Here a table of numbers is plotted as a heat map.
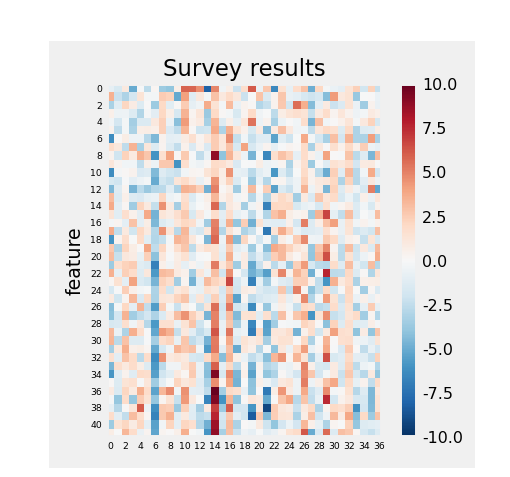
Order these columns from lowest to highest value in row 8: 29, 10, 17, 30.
30, 17, 10, 29
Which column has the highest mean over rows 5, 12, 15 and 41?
14
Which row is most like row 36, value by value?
8
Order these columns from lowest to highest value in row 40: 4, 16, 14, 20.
20, 4, 16, 14
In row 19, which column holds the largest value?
29
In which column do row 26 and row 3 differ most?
19
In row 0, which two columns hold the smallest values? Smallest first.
13, 22
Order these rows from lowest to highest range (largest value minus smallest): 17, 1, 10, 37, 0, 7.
7, 1, 10, 17, 0, 37
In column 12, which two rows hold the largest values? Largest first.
0, 12
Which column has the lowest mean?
6
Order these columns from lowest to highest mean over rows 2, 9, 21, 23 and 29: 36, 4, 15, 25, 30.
4, 36, 15, 25, 30
